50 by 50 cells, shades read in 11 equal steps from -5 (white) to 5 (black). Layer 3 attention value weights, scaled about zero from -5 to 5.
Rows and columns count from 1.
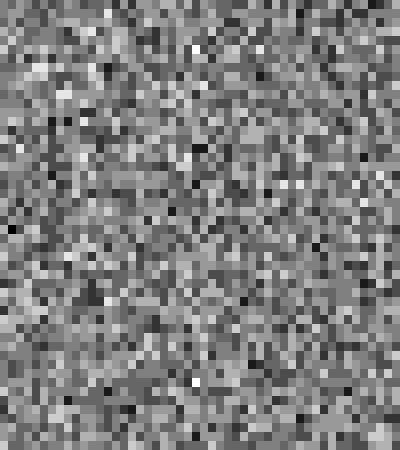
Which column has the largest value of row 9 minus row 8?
8
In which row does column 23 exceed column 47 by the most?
9
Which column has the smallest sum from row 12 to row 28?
11
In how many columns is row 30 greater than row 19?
24
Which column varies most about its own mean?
25
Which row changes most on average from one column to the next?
6
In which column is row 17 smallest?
3
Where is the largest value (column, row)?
2, 26
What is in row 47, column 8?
-3
